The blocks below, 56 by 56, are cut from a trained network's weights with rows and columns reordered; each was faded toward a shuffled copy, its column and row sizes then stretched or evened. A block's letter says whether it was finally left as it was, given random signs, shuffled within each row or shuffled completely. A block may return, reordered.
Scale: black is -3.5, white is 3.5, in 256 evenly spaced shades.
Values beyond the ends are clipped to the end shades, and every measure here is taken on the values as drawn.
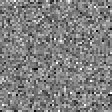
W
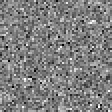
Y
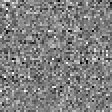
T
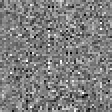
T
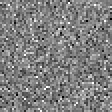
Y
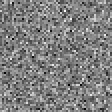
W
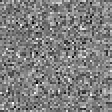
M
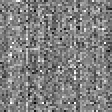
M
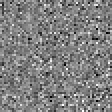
T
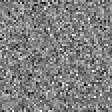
W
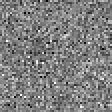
W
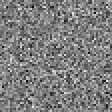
T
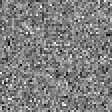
Y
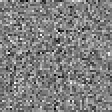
T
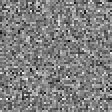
W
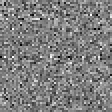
T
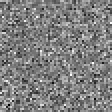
W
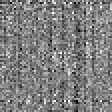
M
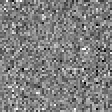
T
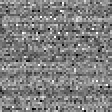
W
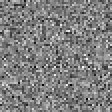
W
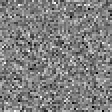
W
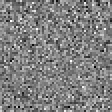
W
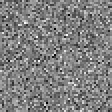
Y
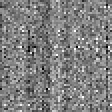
M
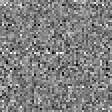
T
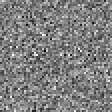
W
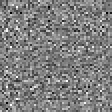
M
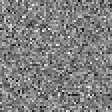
W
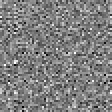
M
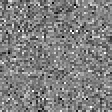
W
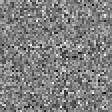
T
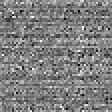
M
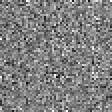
T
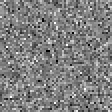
Y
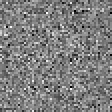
T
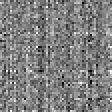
M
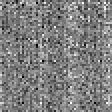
M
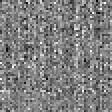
M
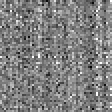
M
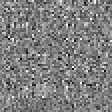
M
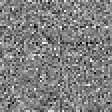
W
